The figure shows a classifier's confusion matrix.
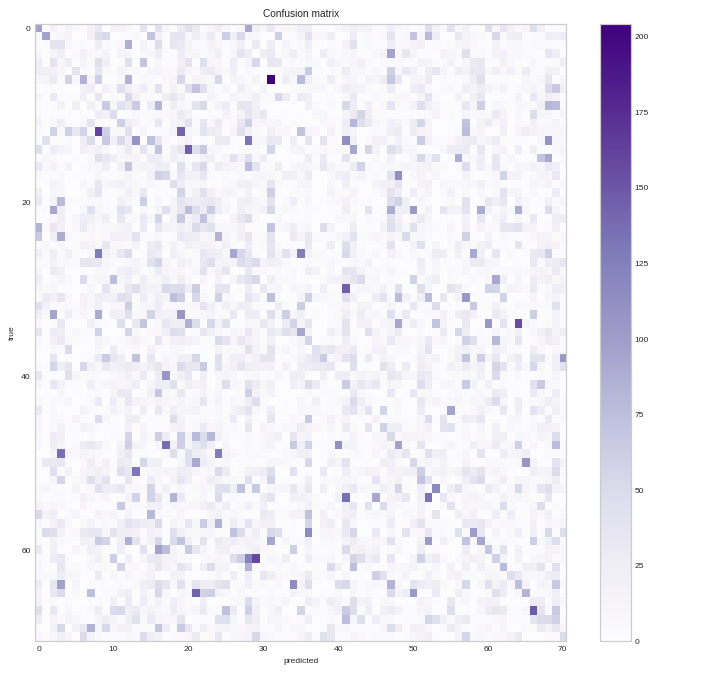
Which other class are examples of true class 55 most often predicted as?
11
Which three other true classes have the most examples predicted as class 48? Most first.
17, 34, 31
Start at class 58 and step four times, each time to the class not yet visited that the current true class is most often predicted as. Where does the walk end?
10
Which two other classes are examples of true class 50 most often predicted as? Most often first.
65, 21
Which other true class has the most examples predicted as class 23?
47
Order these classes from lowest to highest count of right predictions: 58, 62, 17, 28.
28, 17, 62, 58
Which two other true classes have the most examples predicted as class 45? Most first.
54, 63
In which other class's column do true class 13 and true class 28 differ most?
68
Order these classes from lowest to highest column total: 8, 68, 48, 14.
14, 48, 68, 8
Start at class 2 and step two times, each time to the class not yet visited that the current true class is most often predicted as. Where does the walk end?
8
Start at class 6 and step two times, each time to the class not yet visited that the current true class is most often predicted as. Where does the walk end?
57
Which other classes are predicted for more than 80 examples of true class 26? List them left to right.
8, 35, 58
